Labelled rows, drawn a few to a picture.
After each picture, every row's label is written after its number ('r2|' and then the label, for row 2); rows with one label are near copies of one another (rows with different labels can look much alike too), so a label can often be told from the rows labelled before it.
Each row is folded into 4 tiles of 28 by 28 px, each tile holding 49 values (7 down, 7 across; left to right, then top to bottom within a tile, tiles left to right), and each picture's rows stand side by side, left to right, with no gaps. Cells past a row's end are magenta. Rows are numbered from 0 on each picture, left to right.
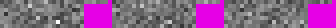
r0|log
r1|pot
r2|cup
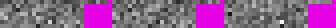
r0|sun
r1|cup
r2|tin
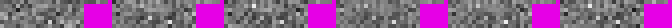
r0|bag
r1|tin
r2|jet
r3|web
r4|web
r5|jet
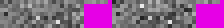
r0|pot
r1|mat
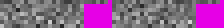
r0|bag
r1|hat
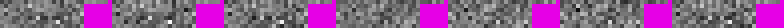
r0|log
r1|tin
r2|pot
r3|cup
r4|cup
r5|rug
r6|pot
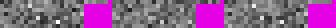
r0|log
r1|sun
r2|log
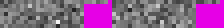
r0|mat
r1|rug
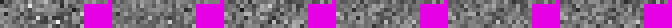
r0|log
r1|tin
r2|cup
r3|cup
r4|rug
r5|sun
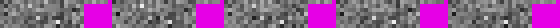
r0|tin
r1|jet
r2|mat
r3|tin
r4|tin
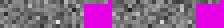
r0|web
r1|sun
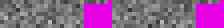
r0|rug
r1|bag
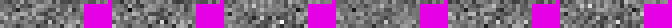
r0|bag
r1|bag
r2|pot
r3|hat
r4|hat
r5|web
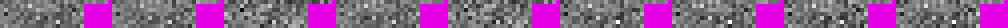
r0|jet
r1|pot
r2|cup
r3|mat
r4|cup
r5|tin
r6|mat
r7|web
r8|web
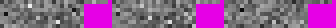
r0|jet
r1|pot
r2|bag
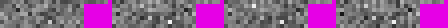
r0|rug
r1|mat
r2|jet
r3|web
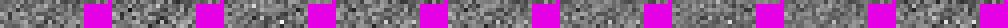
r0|cup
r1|cup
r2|mat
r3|sun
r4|bag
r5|bag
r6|mat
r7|sun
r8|sun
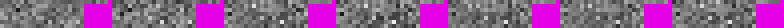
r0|bag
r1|sun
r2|web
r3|pot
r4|tin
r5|web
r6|log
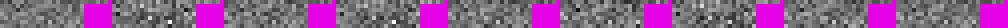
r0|bag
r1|tin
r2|rug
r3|pot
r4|sun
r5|sun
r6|pot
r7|bag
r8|hat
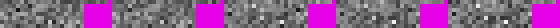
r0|bag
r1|hat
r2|tin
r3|log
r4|log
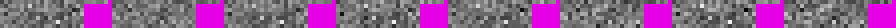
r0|web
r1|rug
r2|tin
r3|tin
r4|jet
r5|cup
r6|jet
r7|hat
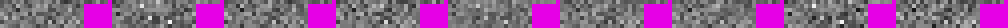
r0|rug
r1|log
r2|rug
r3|rug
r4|tin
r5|cup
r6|hat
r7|jet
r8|cup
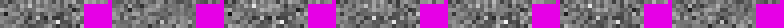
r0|pot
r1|hat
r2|jet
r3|mat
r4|pot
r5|jet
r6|hat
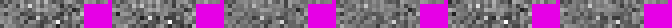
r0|mat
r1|pot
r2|tin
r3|web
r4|web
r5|log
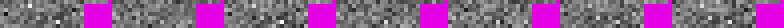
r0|jet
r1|hat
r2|pot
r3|sun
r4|bag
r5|pot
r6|log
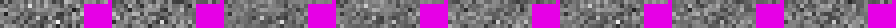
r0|web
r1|rug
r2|tin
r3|log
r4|bag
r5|mat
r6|rug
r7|rug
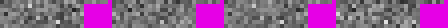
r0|jet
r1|rug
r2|log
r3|sun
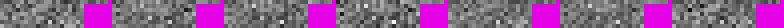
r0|bag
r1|log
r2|mat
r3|web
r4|bag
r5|mat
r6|hat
